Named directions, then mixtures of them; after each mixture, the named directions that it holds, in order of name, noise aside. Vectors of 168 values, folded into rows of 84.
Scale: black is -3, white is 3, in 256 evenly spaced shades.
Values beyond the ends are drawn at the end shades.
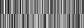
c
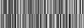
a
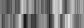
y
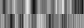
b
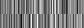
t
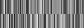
c, t.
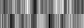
b, y.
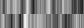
b, y.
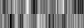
b.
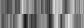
y.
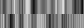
b.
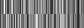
a, c.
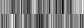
b, c.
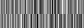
t.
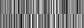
t.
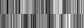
a, y.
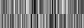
b, t.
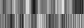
b.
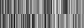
c, t, y.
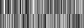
b, c.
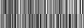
a.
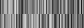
a, y.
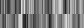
c, y.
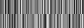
a, c.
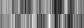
b, t, y.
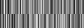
c.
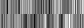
a, c, y.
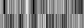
b, c.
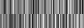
a, b, t.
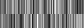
b, t.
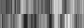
y.
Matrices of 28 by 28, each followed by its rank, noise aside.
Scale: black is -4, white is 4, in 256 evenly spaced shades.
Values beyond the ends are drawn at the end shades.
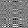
one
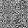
six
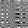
two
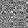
four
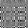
one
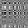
one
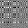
one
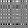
one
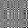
one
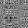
four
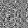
six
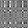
one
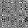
three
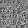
six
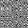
four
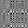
one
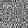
four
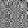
three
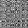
four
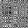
three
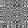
three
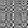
two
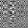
two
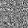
six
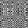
two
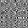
three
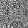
six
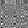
two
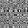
three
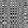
two
